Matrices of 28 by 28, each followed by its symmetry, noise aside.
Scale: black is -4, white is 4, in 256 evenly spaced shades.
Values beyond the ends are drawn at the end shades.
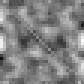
same after a half turn.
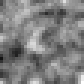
no symmetry.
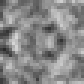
mirrored top to bottom.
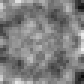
mirrored top to bottom.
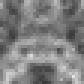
mirrored left to right.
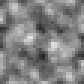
same after a half turn.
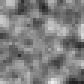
no symmetry.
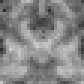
mirrored left to right.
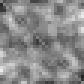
same after a half turn.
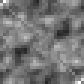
same after a half turn.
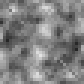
same after a half turn.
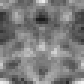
mirrored left to right.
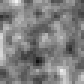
no symmetry.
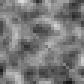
no symmetry.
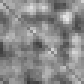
symmetric across the other diagonal.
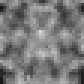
mirrored left to right.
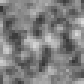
same after a half turn.
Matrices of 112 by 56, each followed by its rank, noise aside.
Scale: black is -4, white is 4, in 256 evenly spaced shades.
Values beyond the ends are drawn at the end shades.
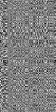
five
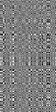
two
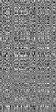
four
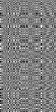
two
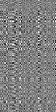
three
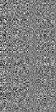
five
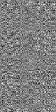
six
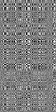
two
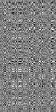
four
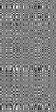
two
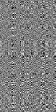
four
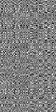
four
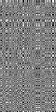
two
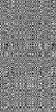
four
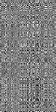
four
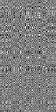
three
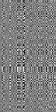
two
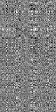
five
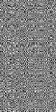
six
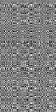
three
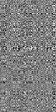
six
